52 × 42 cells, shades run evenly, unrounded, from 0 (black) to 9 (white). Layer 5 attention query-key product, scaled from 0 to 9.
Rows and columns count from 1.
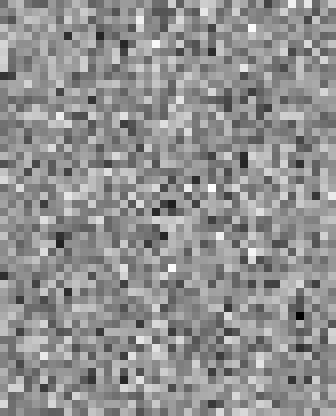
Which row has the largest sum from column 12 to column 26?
28
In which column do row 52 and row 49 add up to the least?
6
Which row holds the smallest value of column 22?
26
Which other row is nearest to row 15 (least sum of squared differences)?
11
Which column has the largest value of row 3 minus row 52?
18
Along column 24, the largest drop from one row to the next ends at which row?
25
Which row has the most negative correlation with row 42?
24
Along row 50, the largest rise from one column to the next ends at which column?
10
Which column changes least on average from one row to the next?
35
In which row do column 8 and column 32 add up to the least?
12
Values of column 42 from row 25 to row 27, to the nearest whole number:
8 5 6
